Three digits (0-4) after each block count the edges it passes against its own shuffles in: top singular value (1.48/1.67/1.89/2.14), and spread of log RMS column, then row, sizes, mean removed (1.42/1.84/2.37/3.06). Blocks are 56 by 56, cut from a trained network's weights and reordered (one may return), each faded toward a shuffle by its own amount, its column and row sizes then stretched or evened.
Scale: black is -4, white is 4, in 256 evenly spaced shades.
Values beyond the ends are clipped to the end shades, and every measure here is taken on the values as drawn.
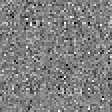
2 1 1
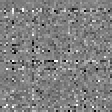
1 2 3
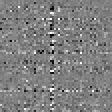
2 2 3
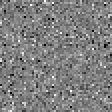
0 2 0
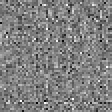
2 1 1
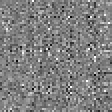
3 1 1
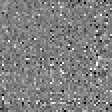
0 2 1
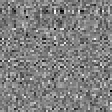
4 1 2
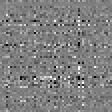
2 2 4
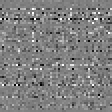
2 1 4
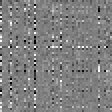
3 4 1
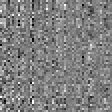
4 4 0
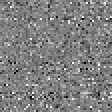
1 0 2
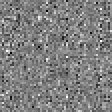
2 2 0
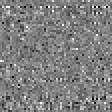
3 0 2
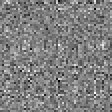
4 2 2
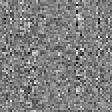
3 3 1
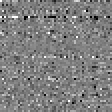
3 0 3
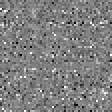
0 1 2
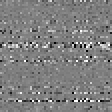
4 1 4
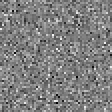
1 0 0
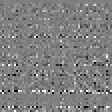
2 2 4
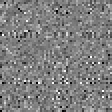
3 2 2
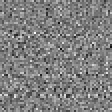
3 0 2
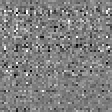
0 2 4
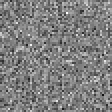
2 0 0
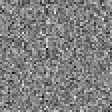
1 1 0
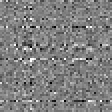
4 2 3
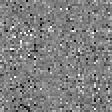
0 2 0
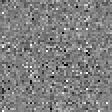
0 2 2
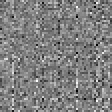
4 3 1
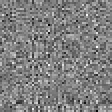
4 2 1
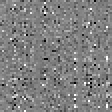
0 3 1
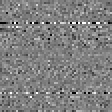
3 0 3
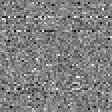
2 0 2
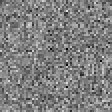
2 1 0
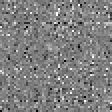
1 3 1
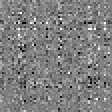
1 3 2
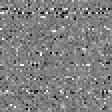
1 0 3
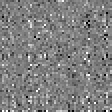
3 2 2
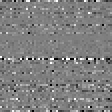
3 0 4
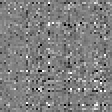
3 3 2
